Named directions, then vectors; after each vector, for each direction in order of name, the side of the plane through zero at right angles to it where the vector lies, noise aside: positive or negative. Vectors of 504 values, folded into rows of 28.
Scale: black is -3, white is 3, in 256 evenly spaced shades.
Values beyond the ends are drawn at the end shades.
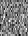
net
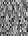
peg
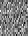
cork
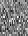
negative, positive, negative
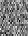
negative, negative, positive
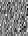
negative, negative, negative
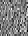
positive, positive, positive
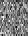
positive, positive, negative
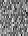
positive, negative, negative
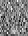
positive, negative, positive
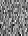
negative, positive, positive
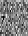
negative, negative, positive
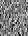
negative, positive, positive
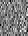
positive, positive, positive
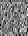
positive, positive, positive
